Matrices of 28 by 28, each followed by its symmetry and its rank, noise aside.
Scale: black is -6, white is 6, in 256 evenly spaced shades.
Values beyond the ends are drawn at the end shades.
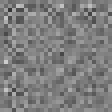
symmetric, rank three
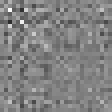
symmetric, rank three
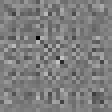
symmetric, rank three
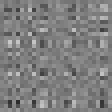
no symmetry, rank two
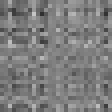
no symmetry, rank two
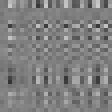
no symmetry, rank one
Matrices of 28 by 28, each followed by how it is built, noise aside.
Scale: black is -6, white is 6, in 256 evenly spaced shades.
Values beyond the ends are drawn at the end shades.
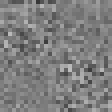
block diagonal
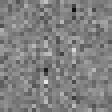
uneven columns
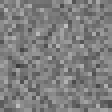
noise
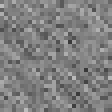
Toeplitz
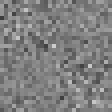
block diagonal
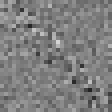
banded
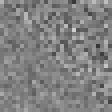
upper triangular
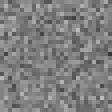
noise
